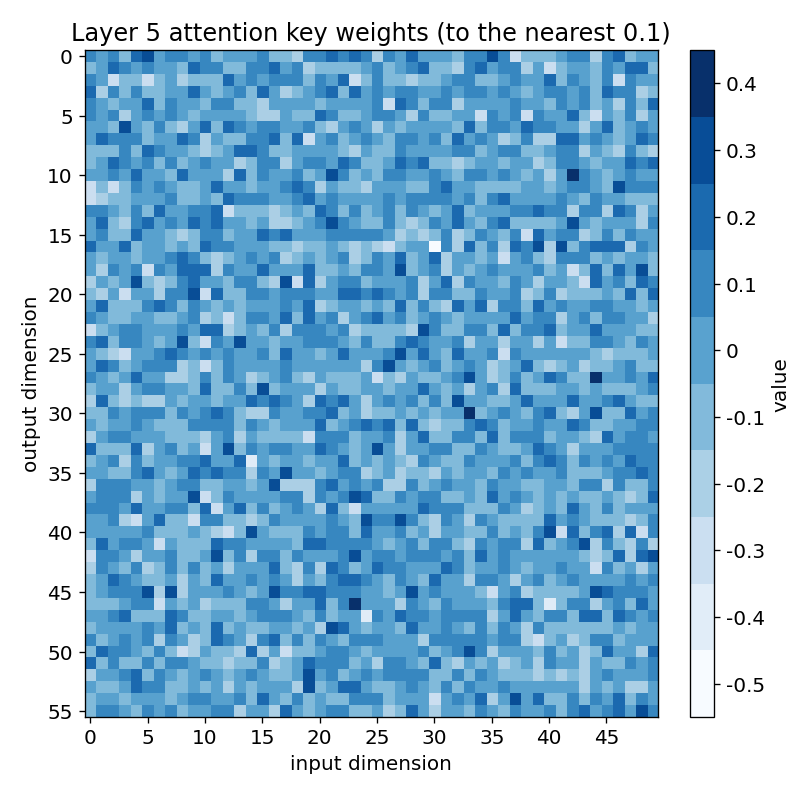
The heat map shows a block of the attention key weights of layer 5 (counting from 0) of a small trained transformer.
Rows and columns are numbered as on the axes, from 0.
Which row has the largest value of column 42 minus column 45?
10
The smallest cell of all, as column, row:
30, 16
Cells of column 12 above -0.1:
35
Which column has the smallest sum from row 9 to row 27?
3
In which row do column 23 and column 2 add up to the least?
2
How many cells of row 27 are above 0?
13
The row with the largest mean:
45
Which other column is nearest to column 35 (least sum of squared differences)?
24
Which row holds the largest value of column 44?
27
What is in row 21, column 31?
-0.2
